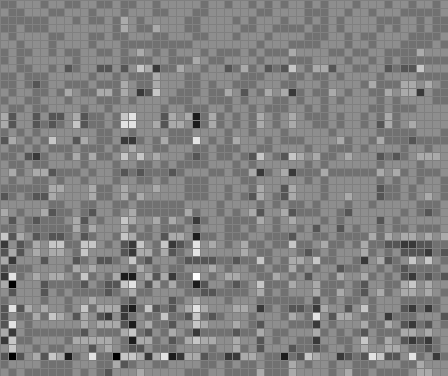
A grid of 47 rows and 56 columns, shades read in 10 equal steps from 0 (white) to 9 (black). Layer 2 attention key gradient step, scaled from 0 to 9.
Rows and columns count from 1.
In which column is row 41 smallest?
2
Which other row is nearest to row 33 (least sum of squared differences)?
37
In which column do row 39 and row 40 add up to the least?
25
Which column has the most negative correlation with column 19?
52
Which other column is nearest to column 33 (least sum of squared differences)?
54
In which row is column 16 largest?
35
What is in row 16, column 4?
4
